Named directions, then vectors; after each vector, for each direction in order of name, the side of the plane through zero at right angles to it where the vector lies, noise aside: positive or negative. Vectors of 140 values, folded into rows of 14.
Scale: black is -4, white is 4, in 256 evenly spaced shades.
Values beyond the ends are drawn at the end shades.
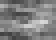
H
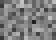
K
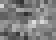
positive, negative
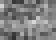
positive, negative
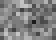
negative, positive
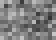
negative, negative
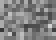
negative, negative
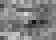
negative, positive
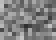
negative, negative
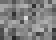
positive, positive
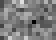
negative, positive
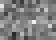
positive, negative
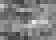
positive, negative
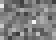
positive, negative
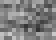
negative, negative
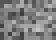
positive, positive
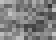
negative, negative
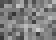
positive, positive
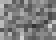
negative, negative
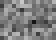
negative, positive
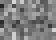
negative, positive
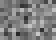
positive, negative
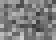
negative, negative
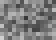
negative, negative
